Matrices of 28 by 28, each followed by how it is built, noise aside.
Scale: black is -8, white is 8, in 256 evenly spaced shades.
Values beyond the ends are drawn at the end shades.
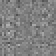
low rank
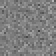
repeating rows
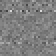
uneven rows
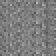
repeating rows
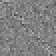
banded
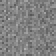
repeating rows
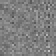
low rank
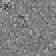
block diagonal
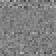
uneven rows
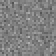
repeating rows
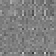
low rank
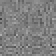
low rank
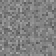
repeating rows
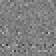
uneven rows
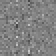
uneven columns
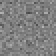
low rank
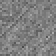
Hankel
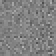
uneven columns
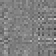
low rank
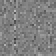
uneven columns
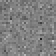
uneven columns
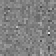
uneven columns
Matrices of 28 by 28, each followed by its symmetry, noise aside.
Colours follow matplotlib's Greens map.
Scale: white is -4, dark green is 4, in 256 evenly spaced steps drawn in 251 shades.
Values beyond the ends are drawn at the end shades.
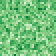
mirrored left to right.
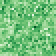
same after a half turn.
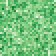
same after a half turn.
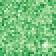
symmetric.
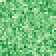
same after a half turn.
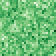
symmetric.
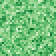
symmetric.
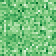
mirrored top to bottom.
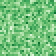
mirrored top to bottom.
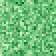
mirrored top to bottom.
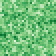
same after a half turn.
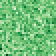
symmetric across the other diagonal.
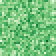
symmetric.
